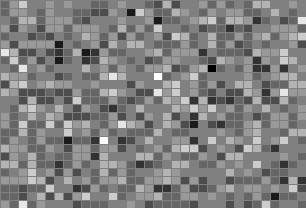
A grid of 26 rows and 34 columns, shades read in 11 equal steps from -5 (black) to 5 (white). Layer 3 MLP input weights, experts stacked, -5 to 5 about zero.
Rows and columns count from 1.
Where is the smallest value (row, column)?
9, 24
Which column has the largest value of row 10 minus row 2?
18
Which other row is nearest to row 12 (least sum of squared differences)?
10
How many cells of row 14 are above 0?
15
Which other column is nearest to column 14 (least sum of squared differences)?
8
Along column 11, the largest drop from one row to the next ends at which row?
7
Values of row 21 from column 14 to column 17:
1 -1 -3 -2
